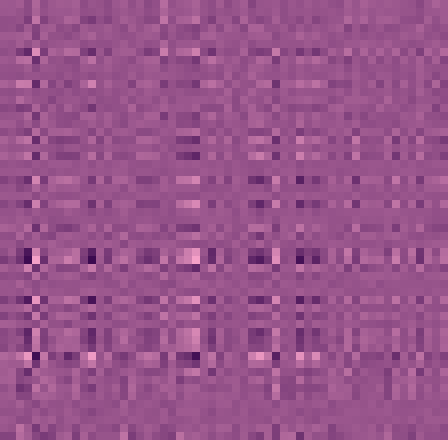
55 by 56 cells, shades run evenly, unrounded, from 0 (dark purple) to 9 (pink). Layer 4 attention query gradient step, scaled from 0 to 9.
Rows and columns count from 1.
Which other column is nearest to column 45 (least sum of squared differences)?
18
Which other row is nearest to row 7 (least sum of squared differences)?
42
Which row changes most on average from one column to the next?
33
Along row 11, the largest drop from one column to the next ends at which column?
5
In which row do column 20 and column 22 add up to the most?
45
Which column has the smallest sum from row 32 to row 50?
4
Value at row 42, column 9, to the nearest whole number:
6
